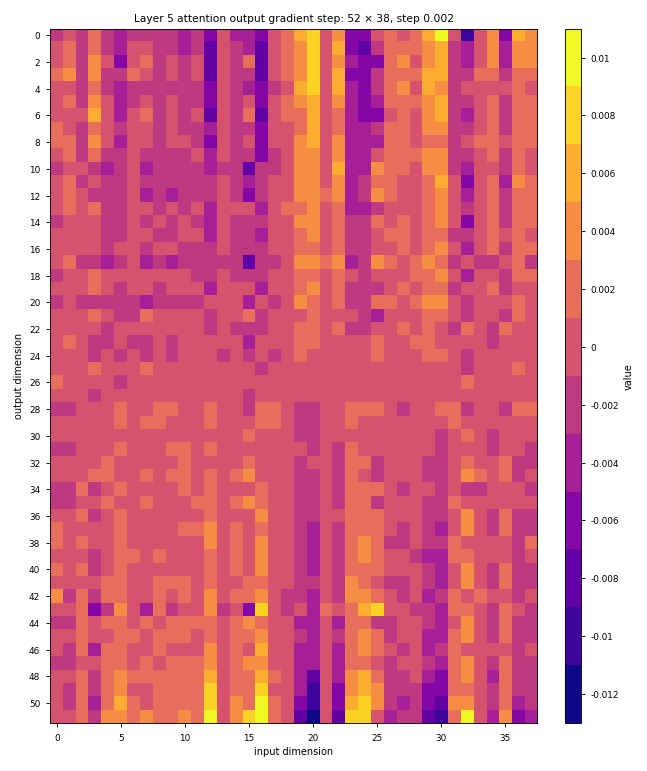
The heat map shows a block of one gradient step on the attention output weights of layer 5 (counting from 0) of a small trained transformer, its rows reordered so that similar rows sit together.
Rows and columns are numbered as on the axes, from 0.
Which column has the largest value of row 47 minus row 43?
15
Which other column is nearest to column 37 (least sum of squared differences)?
34
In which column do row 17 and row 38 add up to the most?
25
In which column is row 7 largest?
20
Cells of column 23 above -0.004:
37
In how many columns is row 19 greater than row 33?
8
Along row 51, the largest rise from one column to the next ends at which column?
23
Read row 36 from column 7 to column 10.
0 0 0 0
